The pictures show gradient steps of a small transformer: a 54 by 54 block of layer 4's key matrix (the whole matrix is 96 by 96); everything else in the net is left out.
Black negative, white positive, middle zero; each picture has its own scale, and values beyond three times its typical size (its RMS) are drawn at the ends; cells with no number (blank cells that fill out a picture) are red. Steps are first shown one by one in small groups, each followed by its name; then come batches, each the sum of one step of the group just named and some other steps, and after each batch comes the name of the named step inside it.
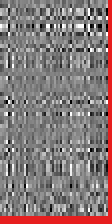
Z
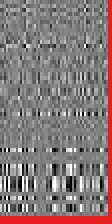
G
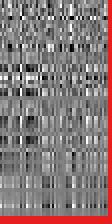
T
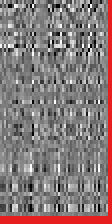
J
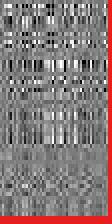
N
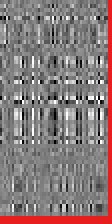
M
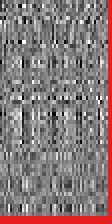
M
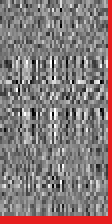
Z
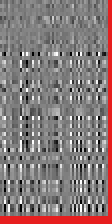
M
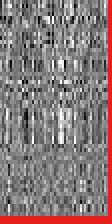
N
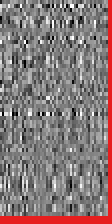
G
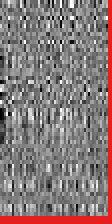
Z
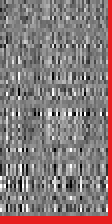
G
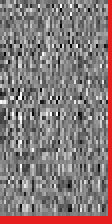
T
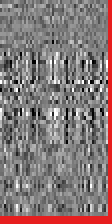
N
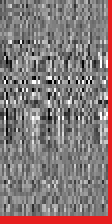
N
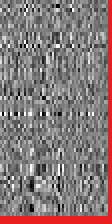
J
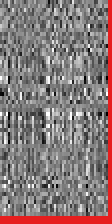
Z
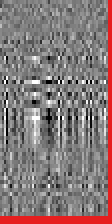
J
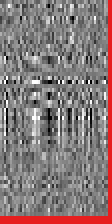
T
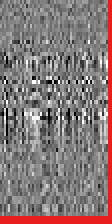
J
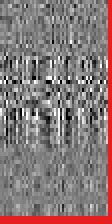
N
